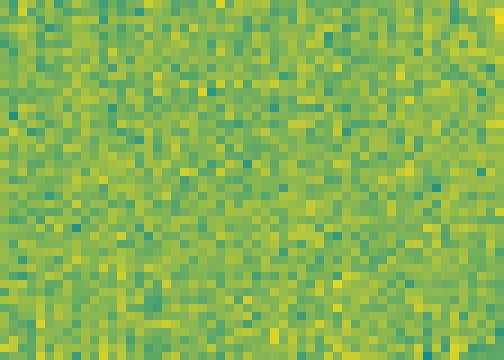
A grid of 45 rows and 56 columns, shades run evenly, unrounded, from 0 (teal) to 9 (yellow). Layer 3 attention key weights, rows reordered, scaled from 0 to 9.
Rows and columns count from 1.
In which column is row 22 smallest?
54
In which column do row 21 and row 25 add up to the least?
28
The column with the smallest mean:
2
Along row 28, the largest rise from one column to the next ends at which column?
6
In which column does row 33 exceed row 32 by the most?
44
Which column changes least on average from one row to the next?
10
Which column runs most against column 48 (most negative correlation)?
39
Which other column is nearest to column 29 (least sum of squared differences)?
11
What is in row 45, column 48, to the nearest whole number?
0
